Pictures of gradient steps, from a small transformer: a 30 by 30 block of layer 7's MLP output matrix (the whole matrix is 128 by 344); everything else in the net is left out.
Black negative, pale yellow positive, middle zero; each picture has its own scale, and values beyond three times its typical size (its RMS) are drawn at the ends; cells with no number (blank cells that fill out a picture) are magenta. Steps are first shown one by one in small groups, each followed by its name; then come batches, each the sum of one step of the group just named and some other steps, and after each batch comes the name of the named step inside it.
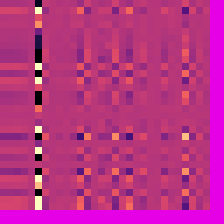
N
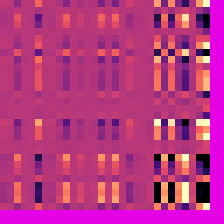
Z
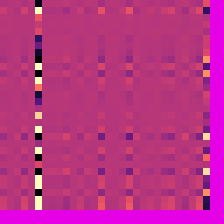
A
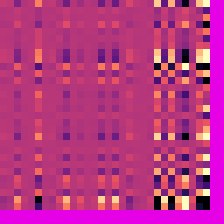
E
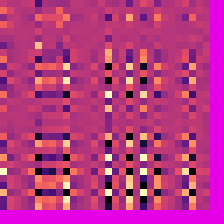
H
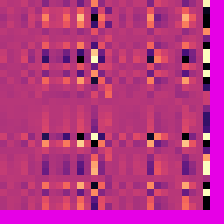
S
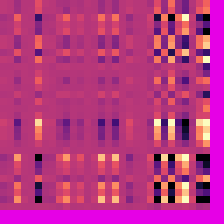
Z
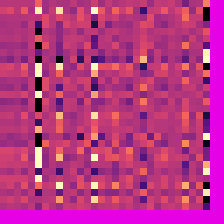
S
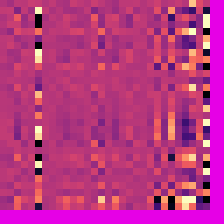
E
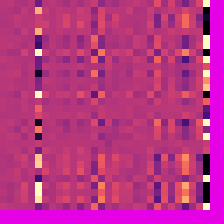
Z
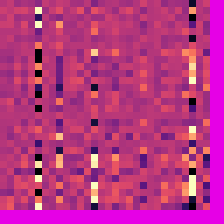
N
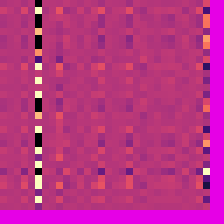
A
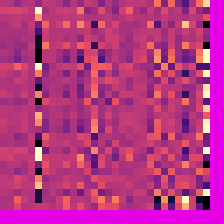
E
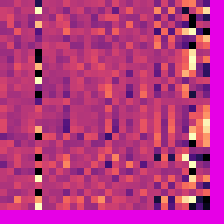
N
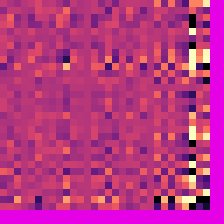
E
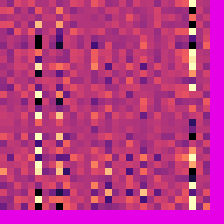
H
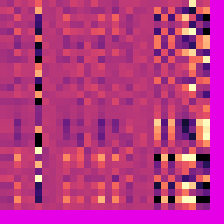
Z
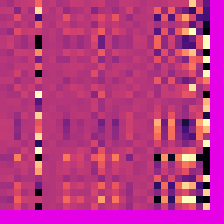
Z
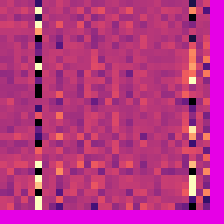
A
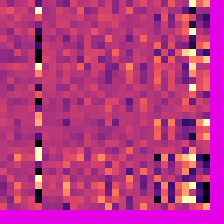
Z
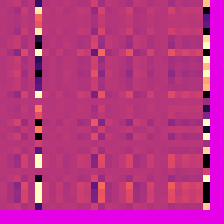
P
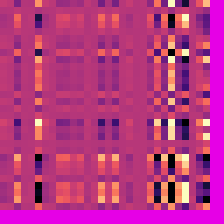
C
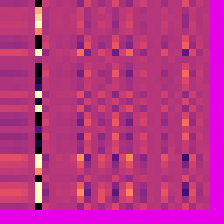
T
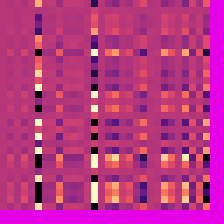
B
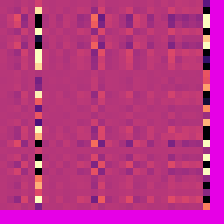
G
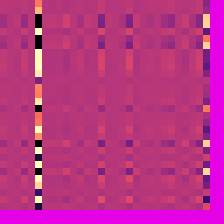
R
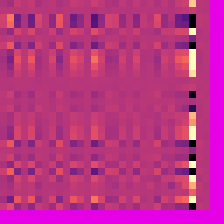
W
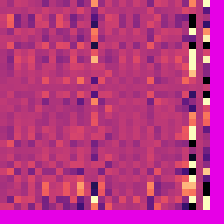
W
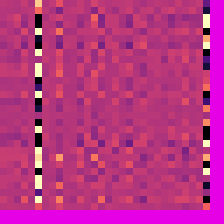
G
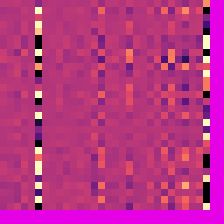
P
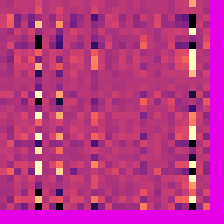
W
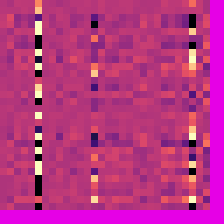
W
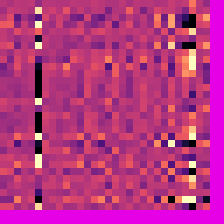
W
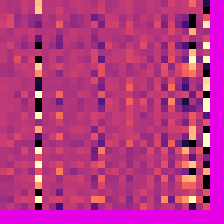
W
